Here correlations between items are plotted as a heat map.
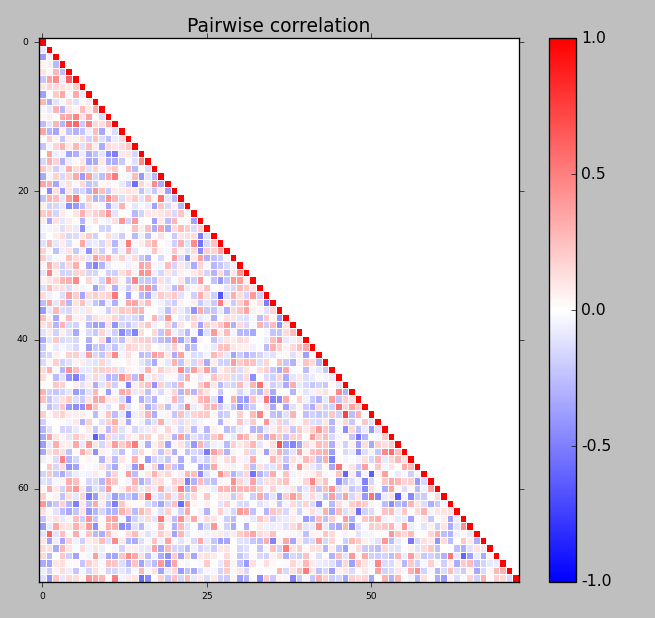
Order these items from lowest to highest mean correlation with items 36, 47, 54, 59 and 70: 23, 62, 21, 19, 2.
23, 19, 62, 21, 2
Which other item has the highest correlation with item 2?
5
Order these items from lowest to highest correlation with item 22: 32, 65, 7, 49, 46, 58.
32, 65, 46, 7, 58, 49
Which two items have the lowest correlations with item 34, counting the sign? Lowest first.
27, 35
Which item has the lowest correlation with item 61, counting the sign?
54
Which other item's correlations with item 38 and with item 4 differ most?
11
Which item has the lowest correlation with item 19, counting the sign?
14
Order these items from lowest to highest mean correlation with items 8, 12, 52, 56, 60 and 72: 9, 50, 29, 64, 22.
50, 64, 9, 22, 29
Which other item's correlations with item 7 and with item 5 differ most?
49
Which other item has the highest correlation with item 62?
69
